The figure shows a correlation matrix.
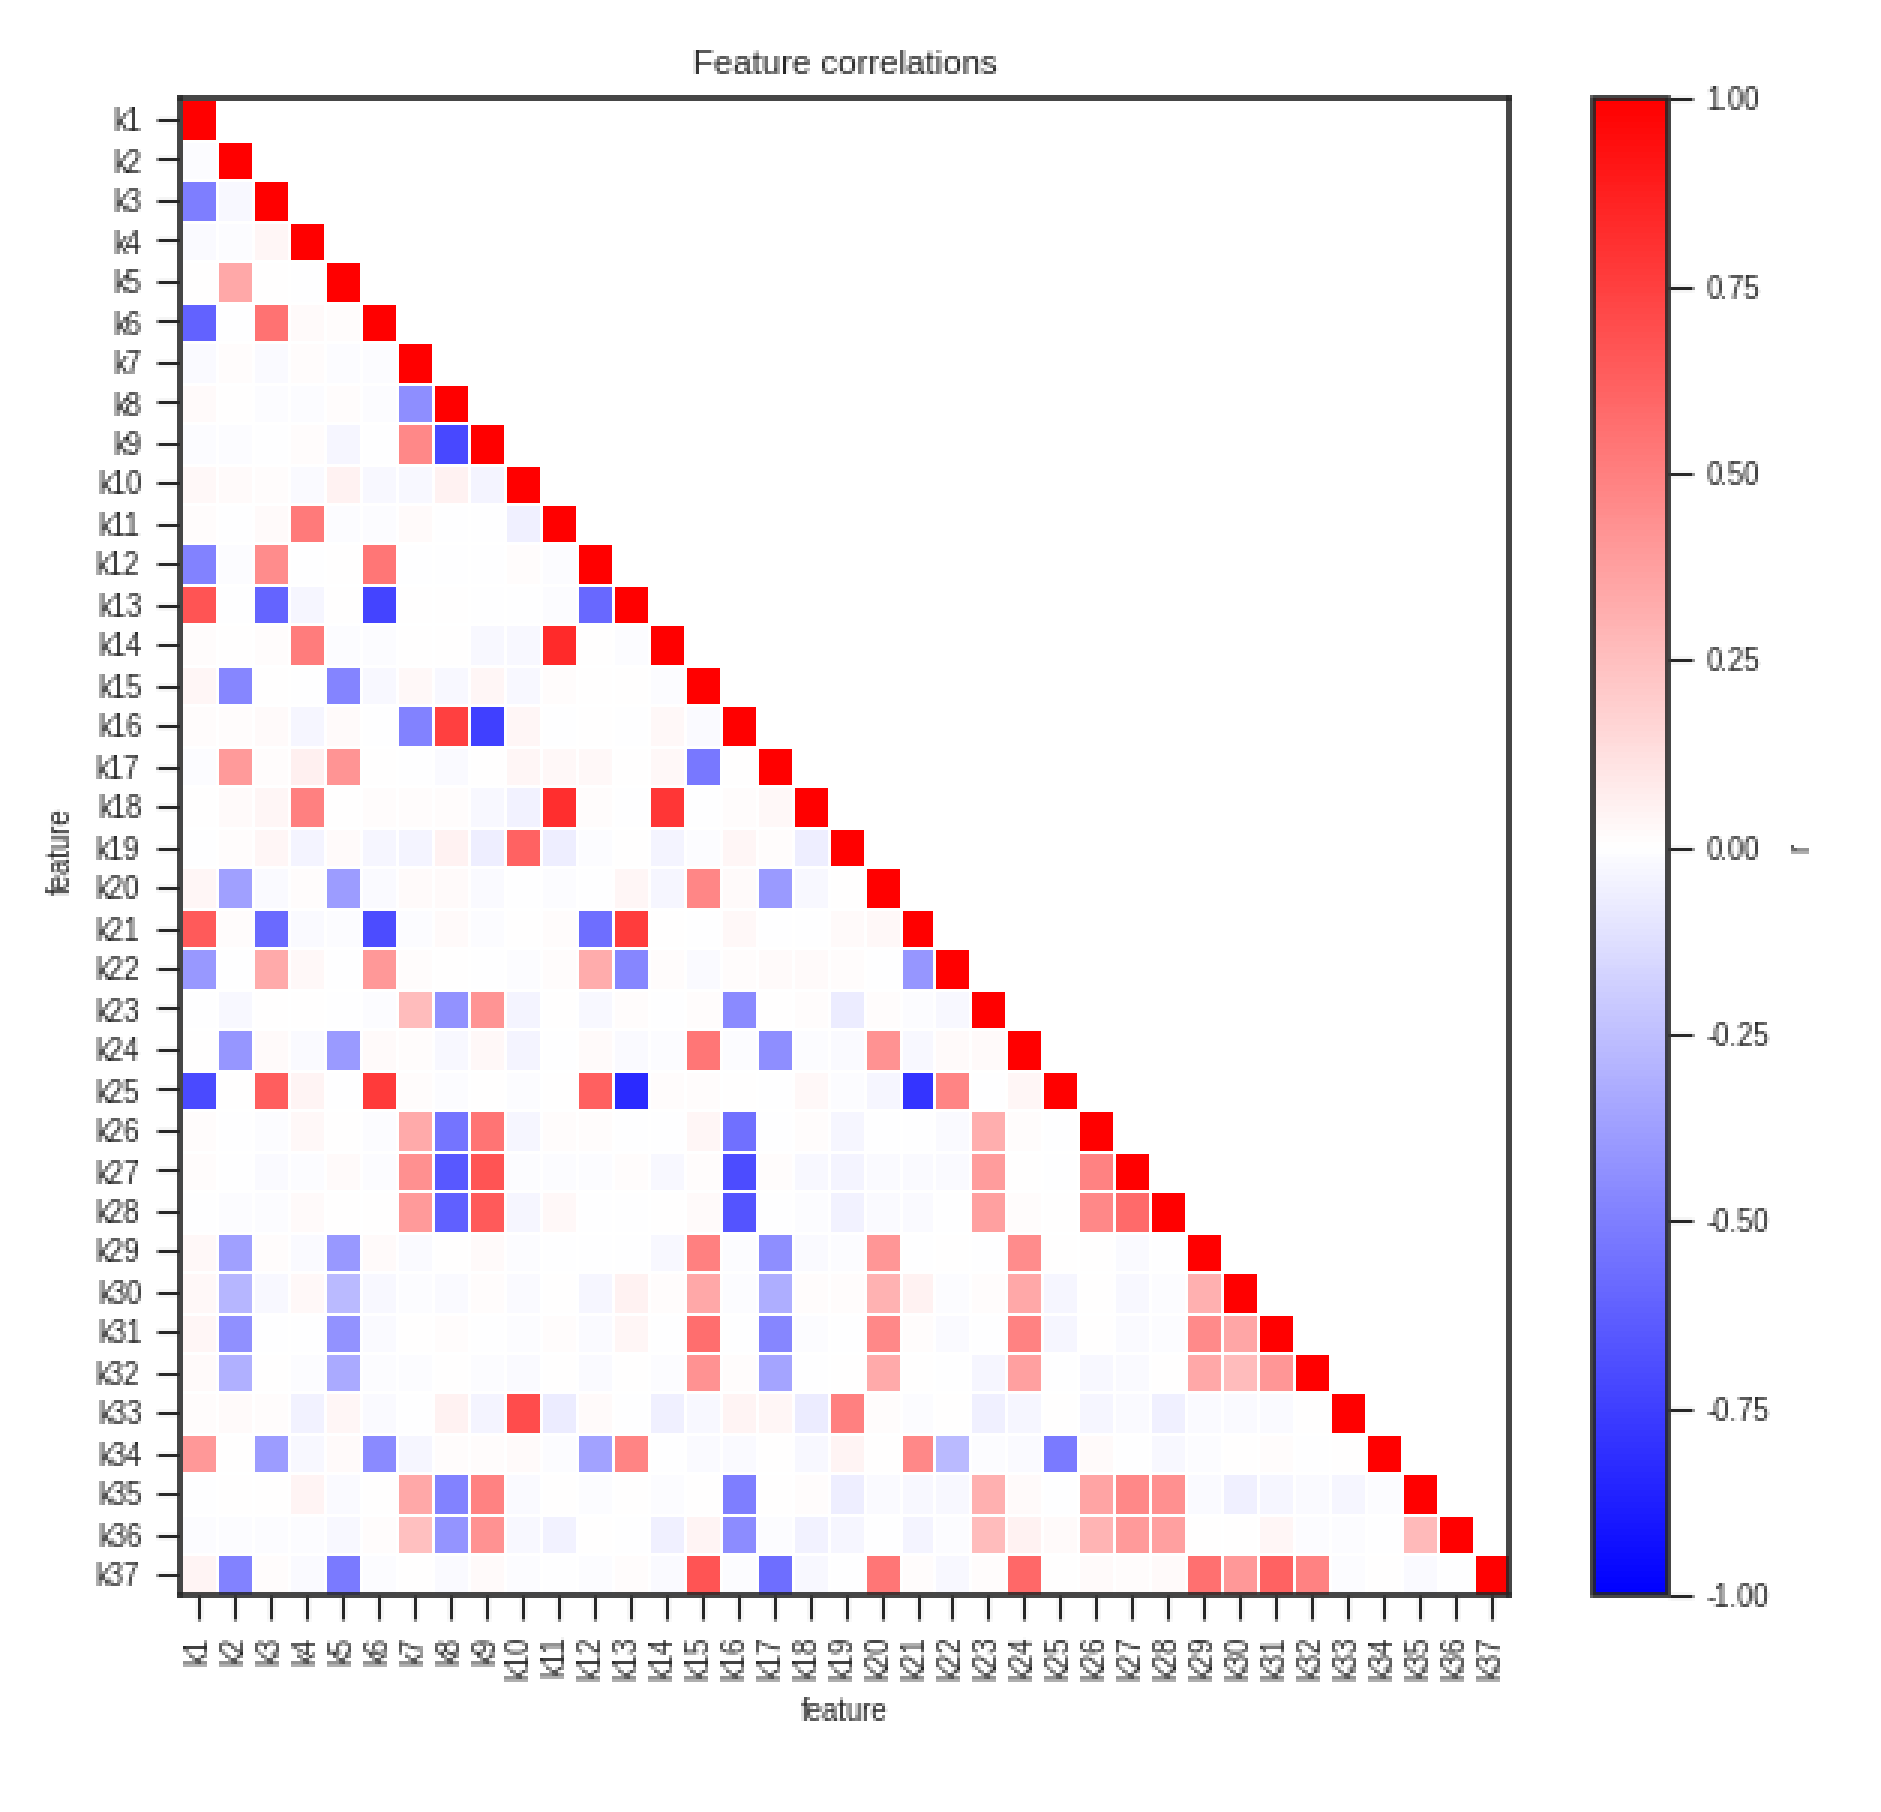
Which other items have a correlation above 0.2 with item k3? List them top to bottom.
k6, k12, k22, k25
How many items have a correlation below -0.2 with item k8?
8
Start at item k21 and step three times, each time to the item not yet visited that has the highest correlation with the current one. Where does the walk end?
k34
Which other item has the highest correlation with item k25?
k6
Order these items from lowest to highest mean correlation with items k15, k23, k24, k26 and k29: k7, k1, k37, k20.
k1, k7, k20, k37
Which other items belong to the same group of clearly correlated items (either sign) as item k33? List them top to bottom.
k10, k19
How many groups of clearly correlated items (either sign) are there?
5
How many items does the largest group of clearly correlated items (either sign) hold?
11
